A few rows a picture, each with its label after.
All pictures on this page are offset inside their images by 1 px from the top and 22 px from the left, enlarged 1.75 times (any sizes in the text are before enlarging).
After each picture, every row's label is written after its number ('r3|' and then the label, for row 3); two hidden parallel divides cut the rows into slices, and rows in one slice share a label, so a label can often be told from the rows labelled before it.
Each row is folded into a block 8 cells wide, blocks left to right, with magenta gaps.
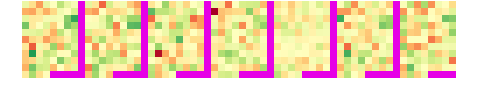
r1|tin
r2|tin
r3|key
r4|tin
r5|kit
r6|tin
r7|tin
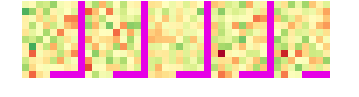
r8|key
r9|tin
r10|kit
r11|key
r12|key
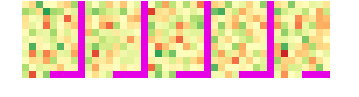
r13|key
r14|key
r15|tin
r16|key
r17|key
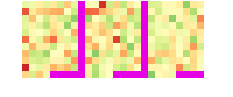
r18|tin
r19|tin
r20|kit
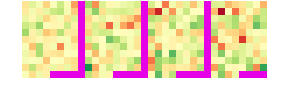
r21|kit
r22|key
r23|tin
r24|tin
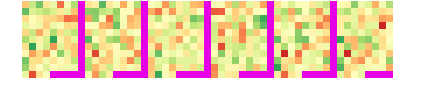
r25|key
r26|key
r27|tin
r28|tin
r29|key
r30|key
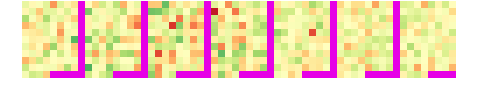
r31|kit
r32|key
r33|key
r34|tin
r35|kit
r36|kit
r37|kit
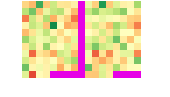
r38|key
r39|key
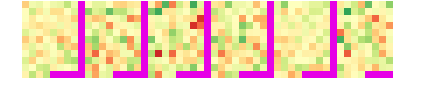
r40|kit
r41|key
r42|key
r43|key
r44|kit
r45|key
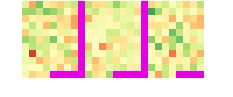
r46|key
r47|kit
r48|key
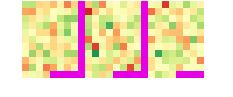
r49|tin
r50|tin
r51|tin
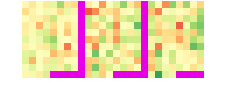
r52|kit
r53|tin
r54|tin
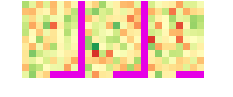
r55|tin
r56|key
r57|tin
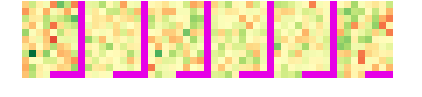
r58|tin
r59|kit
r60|tin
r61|kit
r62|kit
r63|key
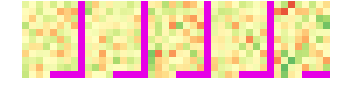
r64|kit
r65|kit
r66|key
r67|kit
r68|tin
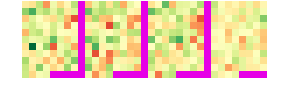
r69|key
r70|key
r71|key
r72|kit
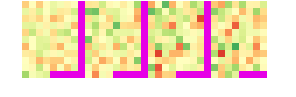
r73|kit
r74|key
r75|key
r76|key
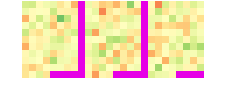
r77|kit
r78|kit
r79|kit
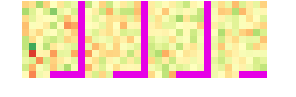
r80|key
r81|kit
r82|kit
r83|kit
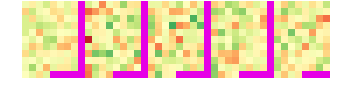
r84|kit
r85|tin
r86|tin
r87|key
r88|key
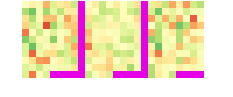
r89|key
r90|kit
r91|key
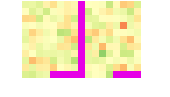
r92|kit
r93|kit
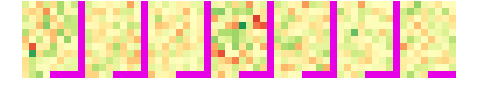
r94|tin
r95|kit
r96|kit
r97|key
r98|kit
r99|kit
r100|kit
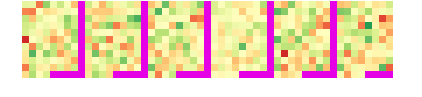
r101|tin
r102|tin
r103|key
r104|kit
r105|key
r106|key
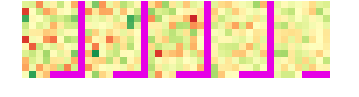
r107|tin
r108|tin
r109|key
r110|kit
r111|kit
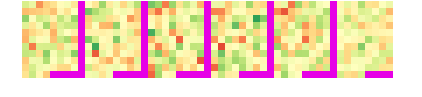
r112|tin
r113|key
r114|tin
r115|tin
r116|tin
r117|kit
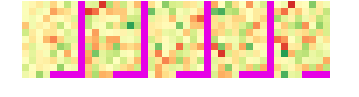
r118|kit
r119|tin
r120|key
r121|key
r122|tin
